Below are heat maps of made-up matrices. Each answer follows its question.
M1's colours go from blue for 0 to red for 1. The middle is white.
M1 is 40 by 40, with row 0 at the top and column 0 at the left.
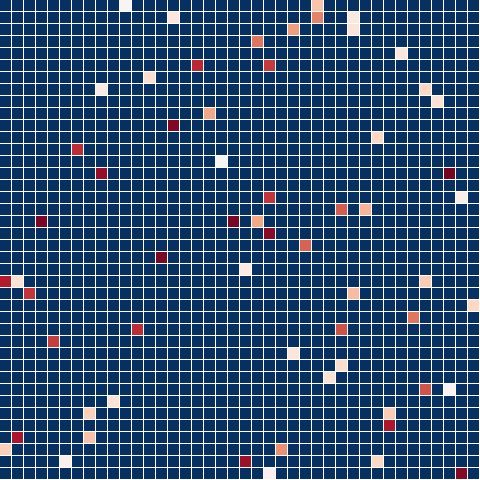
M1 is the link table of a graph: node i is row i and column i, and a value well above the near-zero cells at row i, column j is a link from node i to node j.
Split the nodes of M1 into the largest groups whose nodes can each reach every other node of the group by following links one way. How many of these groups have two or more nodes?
7
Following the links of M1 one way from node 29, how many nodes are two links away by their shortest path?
1
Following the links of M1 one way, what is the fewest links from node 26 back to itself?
5
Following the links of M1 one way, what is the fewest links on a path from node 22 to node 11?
7
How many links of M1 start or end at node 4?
2
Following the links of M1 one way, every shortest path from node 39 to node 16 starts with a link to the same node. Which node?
node 38
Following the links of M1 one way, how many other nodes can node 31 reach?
8
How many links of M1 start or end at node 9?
2
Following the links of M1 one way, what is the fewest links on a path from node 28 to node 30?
5
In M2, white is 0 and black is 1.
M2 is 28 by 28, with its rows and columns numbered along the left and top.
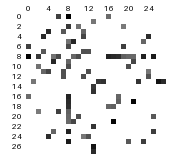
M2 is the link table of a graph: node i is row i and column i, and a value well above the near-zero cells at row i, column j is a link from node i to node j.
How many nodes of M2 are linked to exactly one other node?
6
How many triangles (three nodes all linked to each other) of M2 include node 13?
0
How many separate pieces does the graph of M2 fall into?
3
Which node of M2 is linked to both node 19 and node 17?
node 8
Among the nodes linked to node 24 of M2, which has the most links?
node 11
